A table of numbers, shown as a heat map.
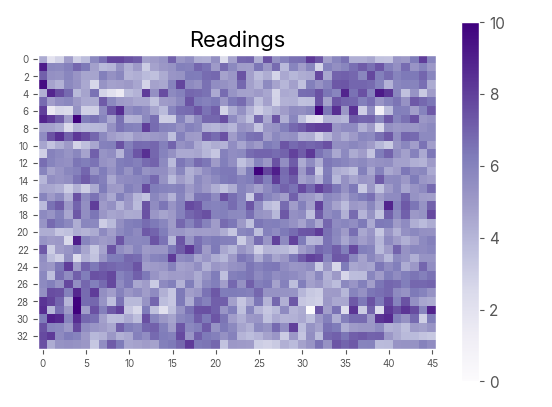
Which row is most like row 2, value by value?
5
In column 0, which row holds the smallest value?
11
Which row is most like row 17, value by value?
18
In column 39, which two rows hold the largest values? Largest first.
4, 30
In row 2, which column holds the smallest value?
27
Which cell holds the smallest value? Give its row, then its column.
29, 31
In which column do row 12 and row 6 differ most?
32
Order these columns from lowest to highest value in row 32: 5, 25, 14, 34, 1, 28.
28, 25, 5, 14, 34, 1
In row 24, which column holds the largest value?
3
